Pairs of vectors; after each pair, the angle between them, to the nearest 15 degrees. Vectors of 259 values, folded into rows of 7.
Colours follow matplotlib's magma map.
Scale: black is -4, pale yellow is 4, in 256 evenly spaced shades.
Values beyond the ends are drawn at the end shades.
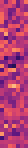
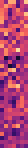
30 degrees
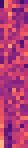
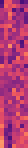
15 degrees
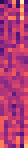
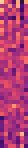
150 degrees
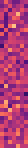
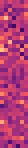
120 degrees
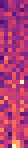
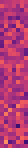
90 degrees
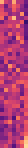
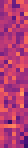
135 degrees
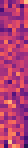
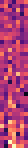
45 degrees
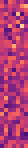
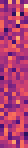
45 degrees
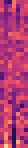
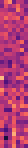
135 degrees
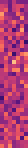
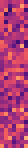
60 degrees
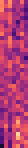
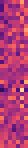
105 degrees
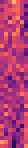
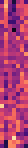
105 degrees
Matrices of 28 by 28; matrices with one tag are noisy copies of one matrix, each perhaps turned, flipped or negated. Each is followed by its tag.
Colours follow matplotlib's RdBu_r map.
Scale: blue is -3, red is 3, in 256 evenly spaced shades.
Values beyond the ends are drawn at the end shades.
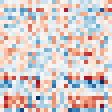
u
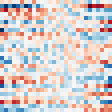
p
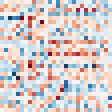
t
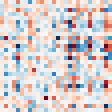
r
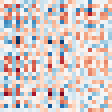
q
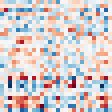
u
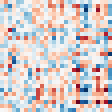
u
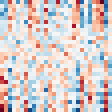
p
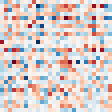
q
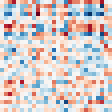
u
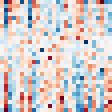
p
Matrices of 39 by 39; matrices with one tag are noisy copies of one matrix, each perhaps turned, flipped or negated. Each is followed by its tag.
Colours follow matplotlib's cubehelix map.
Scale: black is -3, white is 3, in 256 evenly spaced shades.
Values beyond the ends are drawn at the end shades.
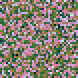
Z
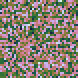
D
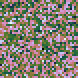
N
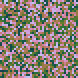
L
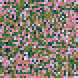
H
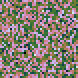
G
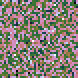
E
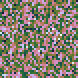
G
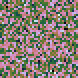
Z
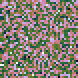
E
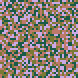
E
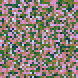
G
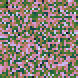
D
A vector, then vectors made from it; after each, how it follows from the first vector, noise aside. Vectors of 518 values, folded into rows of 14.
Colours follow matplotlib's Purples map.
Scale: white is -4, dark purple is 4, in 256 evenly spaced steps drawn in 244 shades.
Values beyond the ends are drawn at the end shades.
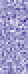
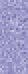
shrunk.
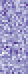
reversed, negated.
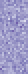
negated, shrunk.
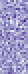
copied.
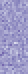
reversed, shrunk.
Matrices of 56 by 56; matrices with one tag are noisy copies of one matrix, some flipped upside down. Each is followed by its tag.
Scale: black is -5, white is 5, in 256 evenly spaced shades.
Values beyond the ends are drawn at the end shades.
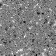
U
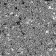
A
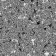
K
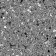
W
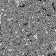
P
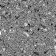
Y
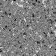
U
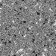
U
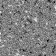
P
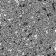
P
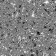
K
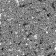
P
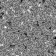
W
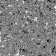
P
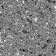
P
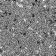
U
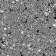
W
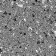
U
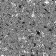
K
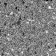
A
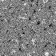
K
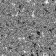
K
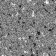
K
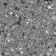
A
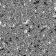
Y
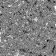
P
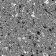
K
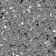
W
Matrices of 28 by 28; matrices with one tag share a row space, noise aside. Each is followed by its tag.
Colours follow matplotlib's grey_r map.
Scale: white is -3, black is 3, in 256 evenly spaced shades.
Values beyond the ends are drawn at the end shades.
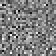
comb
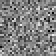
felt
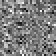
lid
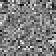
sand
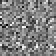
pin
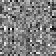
felt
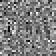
felt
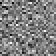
pin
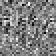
pin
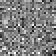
sand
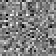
pin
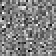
comb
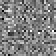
lid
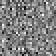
comb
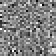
felt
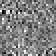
comb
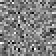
sand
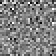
felt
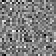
comb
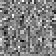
sand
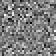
lid
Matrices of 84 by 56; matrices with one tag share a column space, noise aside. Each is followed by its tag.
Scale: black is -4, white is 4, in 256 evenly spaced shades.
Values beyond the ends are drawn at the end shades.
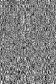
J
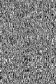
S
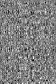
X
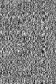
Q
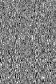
S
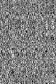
Q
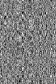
Q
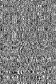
J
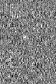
S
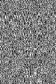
Q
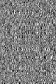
X
